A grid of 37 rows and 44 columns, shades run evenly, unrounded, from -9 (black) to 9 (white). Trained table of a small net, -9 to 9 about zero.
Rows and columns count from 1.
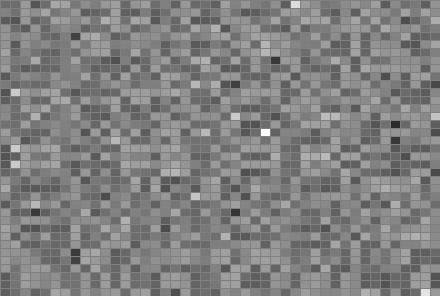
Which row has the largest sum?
15
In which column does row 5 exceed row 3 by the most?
41
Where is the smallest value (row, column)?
16, 40
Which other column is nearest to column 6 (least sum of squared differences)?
31
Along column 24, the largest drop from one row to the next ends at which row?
27
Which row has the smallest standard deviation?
28
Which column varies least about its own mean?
7
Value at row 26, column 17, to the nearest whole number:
0
